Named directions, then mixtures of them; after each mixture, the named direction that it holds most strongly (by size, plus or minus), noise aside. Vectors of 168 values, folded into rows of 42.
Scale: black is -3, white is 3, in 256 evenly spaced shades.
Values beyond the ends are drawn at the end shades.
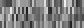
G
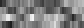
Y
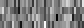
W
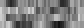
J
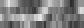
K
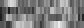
J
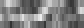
K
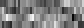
Y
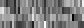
W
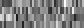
G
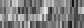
K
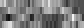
Y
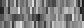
W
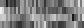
J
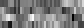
Y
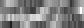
K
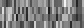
G
